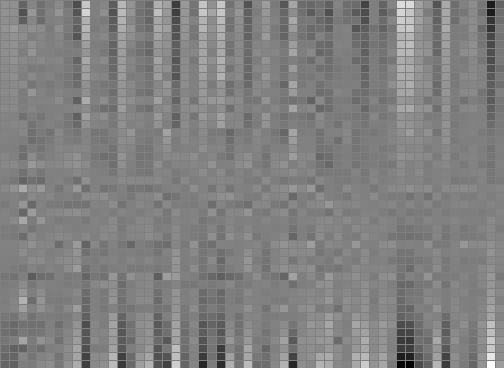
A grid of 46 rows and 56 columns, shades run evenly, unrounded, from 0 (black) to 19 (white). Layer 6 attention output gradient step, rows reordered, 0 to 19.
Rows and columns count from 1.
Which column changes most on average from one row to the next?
33
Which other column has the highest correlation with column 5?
3
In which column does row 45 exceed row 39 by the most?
55
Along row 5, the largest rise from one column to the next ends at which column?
10
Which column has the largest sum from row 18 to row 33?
9
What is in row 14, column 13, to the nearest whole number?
8
